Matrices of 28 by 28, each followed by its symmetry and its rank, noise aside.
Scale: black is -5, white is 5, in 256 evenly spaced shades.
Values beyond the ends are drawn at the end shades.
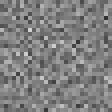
no symmetry, rank six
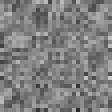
antisymmetric, rank four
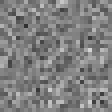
symmetric, rank six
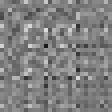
symmetric, rank three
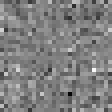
antisymmetric, rank six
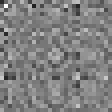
symmetric, rank four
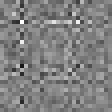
no symmetry, rank three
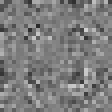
symmetric, rank three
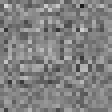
no symmetry, rank four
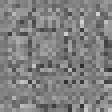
symmetric, rank four
